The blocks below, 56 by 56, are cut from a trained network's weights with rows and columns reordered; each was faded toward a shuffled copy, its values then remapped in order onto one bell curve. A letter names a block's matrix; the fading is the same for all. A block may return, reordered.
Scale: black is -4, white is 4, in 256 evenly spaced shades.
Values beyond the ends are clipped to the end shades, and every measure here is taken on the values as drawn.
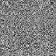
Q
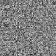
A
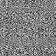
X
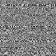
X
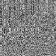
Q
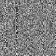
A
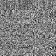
A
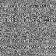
X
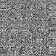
X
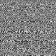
X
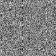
A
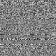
X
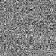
Q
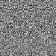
X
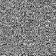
A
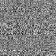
X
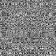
X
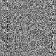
A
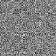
Q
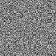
Q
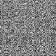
A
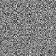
Q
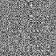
Q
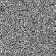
A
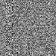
A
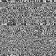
X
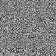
A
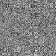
Q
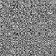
Q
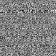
X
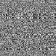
X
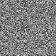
Q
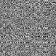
X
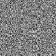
Q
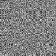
Q
